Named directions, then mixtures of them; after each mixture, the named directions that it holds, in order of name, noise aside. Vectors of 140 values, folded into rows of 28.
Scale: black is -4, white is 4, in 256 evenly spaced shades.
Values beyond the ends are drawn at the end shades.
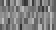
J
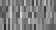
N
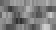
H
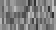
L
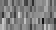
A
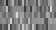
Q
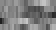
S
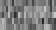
A, Q, S.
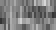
N, S.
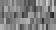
A, L, S.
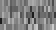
L, N, S.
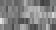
S.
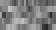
H.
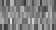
J, N, Q.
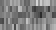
H, L, S.
